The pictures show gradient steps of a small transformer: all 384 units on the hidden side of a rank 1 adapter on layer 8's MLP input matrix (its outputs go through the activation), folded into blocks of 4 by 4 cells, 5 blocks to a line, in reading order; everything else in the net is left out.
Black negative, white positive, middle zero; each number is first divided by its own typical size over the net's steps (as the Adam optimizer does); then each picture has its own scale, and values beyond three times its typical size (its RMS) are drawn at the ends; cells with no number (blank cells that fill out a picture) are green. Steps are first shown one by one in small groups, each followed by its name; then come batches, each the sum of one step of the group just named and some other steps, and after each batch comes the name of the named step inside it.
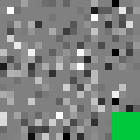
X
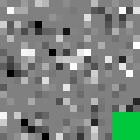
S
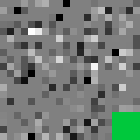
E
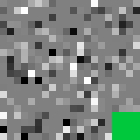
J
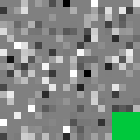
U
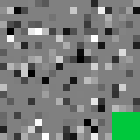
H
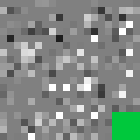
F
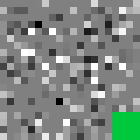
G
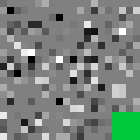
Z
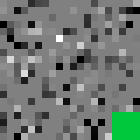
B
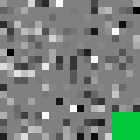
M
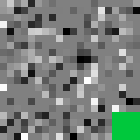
H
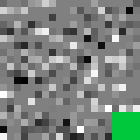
J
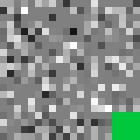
U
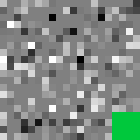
J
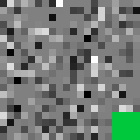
M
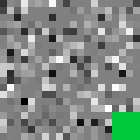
U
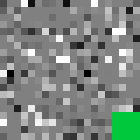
U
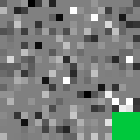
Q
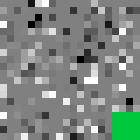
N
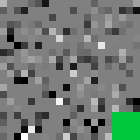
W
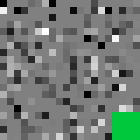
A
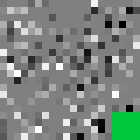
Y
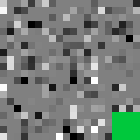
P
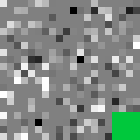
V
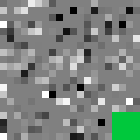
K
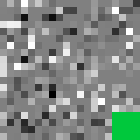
K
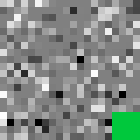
V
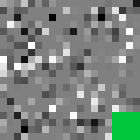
W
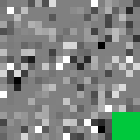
Y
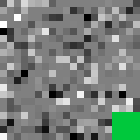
K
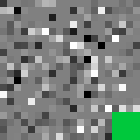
A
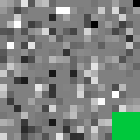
P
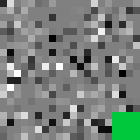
Y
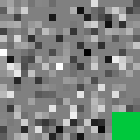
Y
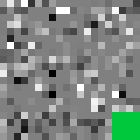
W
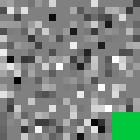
Y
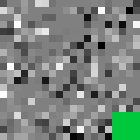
Y
